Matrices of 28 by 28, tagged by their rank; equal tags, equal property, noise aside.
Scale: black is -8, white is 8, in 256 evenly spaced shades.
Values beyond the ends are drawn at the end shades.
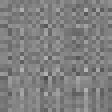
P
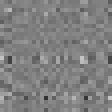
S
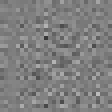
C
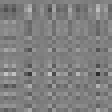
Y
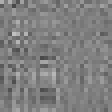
S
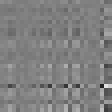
Y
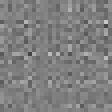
S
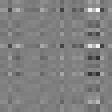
Y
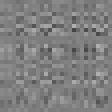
P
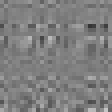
P
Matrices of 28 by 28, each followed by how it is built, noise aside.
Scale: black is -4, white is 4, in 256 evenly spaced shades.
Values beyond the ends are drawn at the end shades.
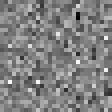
uneven columns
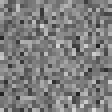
repeating rows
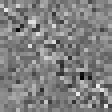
banded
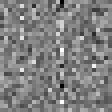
uneven columns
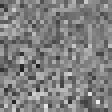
lower triangular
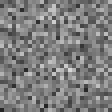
repeating rows
